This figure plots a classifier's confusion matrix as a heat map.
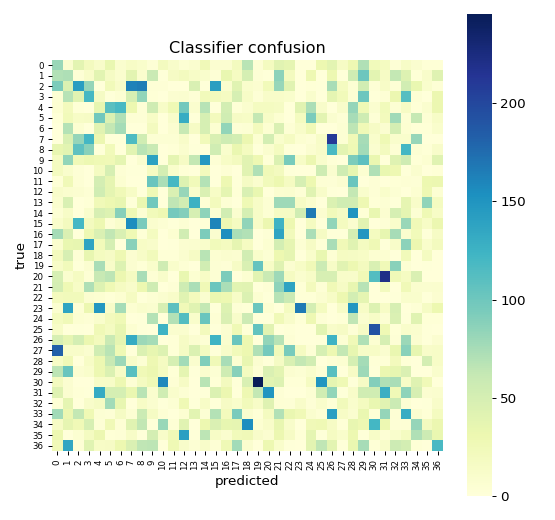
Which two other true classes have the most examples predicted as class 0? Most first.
27, 2
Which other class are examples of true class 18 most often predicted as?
14
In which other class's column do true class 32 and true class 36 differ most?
1
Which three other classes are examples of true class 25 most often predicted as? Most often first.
30, 10, 19
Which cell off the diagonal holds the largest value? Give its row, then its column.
30, 19
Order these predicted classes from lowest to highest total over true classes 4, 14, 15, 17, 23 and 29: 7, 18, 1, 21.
18, 21, 1, 7
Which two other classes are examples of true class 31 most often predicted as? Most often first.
20, 4
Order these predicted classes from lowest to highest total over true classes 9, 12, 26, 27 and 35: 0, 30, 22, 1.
30, 1, 22, 0
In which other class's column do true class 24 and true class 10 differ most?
12
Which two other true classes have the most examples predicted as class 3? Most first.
17, 7
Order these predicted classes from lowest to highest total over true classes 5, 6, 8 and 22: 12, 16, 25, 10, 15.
10, 25, 15, 16, 12
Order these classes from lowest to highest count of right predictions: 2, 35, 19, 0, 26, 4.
4, 35, 0, 19, 26, 2
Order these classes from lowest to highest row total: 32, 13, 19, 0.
32, 0, 19, 13
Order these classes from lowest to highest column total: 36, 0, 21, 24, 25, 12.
36, 25, 24, 0, 12, 21
